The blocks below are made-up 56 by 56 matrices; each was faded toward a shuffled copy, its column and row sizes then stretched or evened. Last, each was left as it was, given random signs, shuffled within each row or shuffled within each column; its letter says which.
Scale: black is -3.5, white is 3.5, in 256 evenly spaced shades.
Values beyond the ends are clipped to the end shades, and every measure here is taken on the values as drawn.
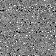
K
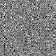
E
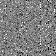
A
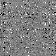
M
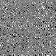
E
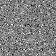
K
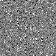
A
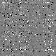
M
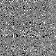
M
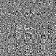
E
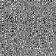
E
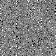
A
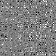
E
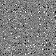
M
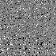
M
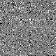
M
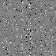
A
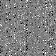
A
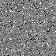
K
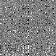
E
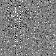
A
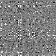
E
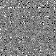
M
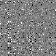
E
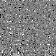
M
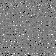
K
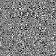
E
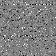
K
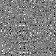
E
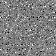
K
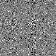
M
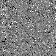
A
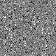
A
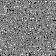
K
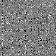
M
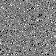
K
